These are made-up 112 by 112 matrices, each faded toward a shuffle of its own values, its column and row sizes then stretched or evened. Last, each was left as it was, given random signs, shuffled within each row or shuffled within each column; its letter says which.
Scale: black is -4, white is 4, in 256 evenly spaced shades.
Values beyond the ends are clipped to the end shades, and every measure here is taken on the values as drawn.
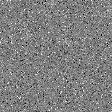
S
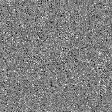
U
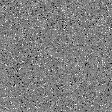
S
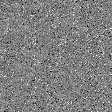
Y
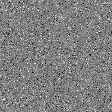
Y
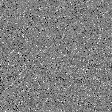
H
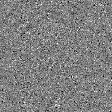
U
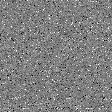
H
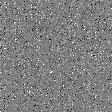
Y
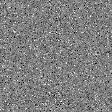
S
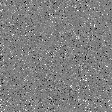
S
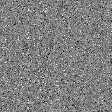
Y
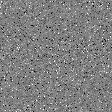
H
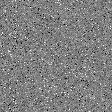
Y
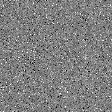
S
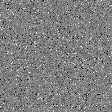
H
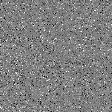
U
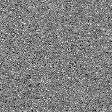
U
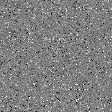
S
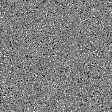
Y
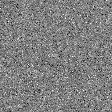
H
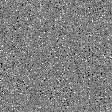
Y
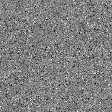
H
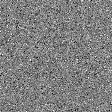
H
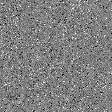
Y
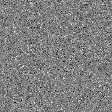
U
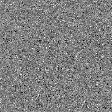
U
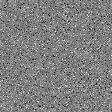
U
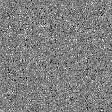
U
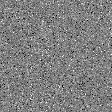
Y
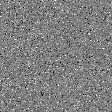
H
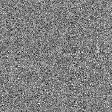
U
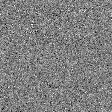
H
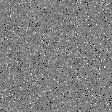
Y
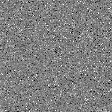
U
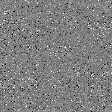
S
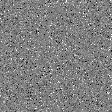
Y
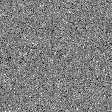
H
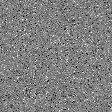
Y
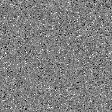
U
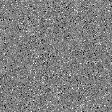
U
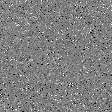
H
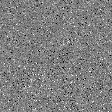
S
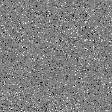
S
